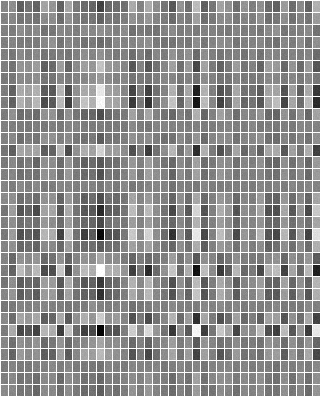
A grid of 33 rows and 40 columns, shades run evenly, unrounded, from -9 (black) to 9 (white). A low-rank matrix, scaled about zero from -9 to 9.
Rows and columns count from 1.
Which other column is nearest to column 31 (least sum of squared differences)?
23
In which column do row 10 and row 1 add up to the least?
13
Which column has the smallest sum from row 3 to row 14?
25
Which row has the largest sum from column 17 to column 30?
28
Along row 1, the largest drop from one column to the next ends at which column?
26
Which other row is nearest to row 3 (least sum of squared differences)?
7
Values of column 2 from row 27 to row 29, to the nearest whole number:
-1 3 -1
